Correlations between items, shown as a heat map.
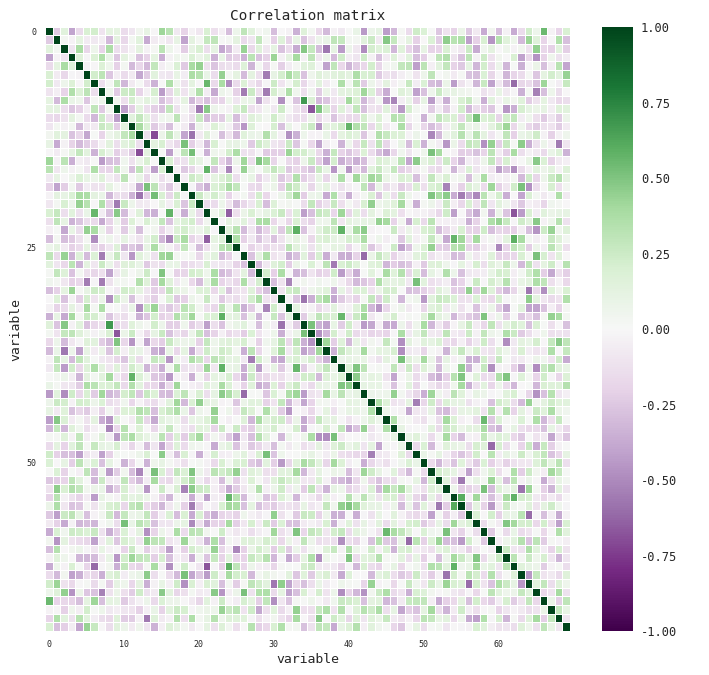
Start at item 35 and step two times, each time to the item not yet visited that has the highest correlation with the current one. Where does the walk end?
8
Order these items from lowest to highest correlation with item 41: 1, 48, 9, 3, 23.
3, 1, 48, 9, 23
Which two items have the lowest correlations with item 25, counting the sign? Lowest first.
60, 47
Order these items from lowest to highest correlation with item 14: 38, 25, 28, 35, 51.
28, 35, 38, 25, 51
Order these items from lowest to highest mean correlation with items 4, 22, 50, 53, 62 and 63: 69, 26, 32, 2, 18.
69, 32, 18, 26, 2
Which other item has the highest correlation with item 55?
54
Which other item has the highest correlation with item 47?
38
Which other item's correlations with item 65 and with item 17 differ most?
39
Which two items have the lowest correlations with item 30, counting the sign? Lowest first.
64, 66
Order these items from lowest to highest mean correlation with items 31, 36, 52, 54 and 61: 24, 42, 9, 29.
29, 9, 42, 24
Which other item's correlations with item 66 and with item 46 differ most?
0
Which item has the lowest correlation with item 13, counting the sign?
68
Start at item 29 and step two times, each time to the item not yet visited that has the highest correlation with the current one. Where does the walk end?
15
